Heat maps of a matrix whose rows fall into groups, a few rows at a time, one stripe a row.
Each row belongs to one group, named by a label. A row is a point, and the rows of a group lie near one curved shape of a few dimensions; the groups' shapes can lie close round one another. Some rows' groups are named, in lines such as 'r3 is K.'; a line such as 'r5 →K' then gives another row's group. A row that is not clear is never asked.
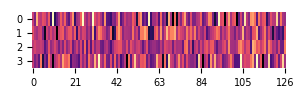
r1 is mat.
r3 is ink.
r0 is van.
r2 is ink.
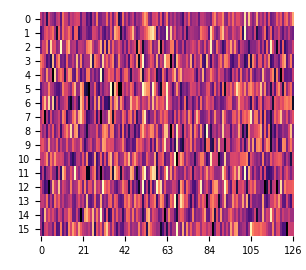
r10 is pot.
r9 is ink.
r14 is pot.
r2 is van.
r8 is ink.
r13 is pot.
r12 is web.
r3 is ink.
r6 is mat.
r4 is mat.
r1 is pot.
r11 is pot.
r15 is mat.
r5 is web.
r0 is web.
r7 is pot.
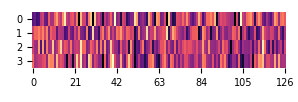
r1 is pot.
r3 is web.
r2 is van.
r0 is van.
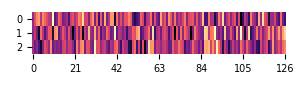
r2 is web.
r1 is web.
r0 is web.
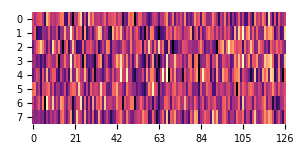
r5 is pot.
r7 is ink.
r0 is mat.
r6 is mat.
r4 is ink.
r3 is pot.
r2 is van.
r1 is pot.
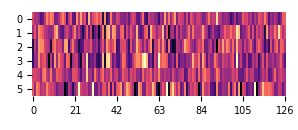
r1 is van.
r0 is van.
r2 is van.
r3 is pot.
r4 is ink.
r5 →pot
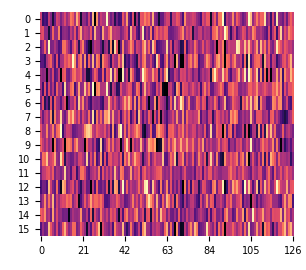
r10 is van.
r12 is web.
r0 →ink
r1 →web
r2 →web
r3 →van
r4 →web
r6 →pot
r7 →mat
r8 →web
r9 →mat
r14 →van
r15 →van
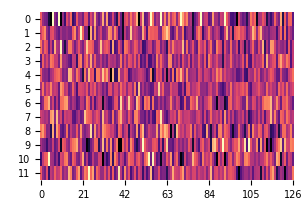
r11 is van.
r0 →ink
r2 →van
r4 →van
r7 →web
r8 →ink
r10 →web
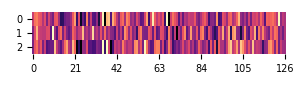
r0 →van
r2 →web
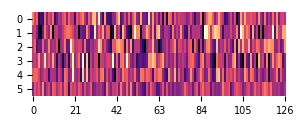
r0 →van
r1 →web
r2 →pot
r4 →web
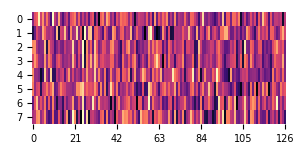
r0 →van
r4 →ink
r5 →web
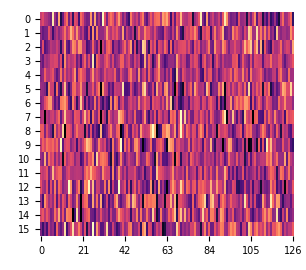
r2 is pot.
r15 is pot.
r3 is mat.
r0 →ink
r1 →ink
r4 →mat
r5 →van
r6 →van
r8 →mat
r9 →web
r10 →pot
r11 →web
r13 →pot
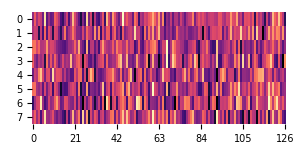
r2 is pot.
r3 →pot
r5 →van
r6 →web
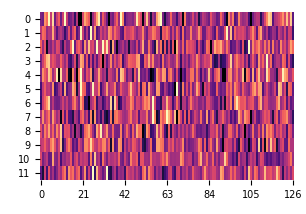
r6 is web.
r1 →web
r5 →mat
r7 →mat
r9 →web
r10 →ink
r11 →pot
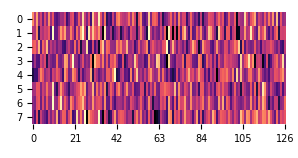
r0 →van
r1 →van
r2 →pot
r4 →van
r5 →van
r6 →van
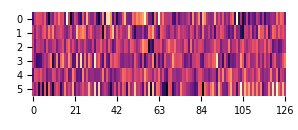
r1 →web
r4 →web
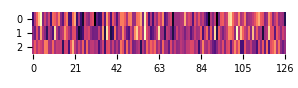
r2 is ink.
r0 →web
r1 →web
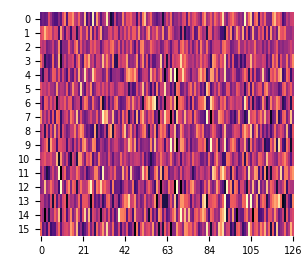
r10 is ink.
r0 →pot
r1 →van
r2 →ink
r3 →van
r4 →ink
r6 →pot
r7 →ink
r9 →ink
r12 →van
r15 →ink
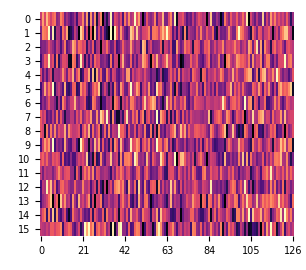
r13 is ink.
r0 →van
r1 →mat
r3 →van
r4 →ink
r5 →mat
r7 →van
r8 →van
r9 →mat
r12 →van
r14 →van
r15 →web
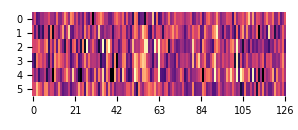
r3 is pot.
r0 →pot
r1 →ink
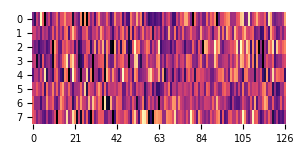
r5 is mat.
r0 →ink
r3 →pot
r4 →mat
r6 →van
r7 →mat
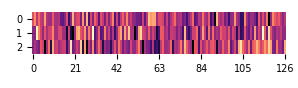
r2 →ink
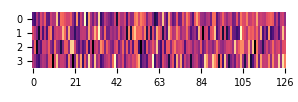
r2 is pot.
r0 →pot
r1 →ink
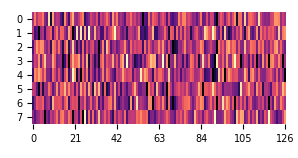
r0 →ink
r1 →web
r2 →van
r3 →ink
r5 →van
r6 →van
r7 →ink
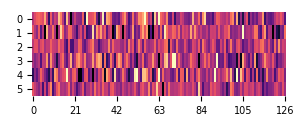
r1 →mat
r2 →mat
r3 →van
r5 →ink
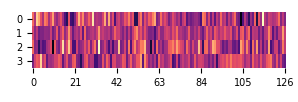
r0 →pot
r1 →ink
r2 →ink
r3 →web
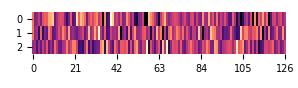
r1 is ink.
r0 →web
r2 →pot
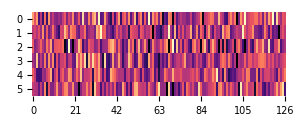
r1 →mat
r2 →mat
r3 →pot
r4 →van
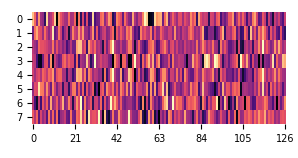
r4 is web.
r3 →web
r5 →van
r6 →van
